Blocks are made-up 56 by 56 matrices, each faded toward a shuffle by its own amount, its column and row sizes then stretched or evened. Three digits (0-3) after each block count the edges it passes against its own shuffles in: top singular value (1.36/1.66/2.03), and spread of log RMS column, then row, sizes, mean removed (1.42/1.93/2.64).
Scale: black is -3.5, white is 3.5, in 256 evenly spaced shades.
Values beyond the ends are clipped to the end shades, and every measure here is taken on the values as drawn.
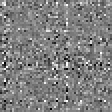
1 2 2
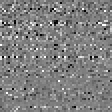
2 0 3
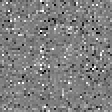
0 1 1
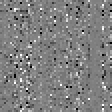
0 3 0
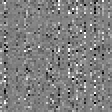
0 3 1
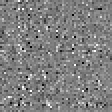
0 1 1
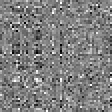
3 2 1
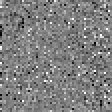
0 2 0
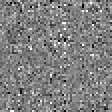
0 2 1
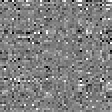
3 2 2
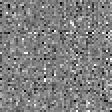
1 2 1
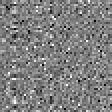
3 1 0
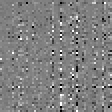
3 3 2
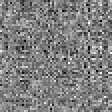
3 1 2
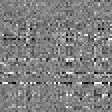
3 1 3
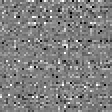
1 1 3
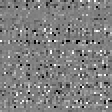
1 1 3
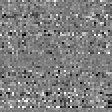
2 0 3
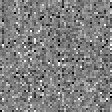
1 2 0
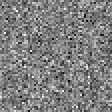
2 0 0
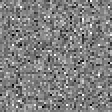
0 2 1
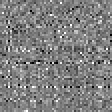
3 0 2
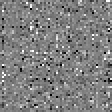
0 2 1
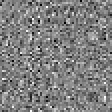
3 2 0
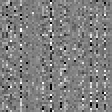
3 3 0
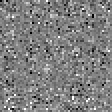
0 2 1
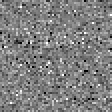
0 0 2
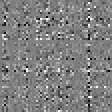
2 3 3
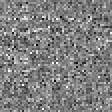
2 0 1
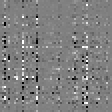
3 3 3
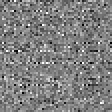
2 0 2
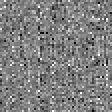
3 2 0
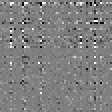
3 2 3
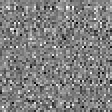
3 0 2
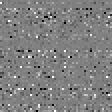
0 1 3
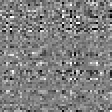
3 2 3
